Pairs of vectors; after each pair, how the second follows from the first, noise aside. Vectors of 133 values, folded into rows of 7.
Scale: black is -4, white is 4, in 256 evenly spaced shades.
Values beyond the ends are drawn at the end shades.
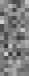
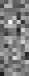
reversed, negated.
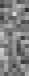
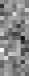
sign-scrambled.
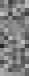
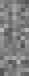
reversed, negated, shrunk.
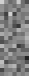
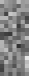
sign-scrambled.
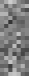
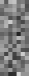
sign-scrambled.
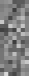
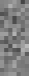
reversed, negated, shrunk.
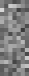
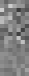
partly zeroed.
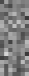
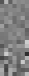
partly zeroed.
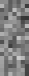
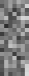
negated.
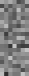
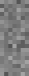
shrunk.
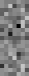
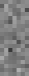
reversed, shrunk.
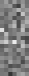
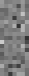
partly zeroed.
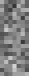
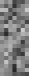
sign-scrambled.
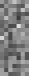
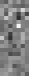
partly zeroed.
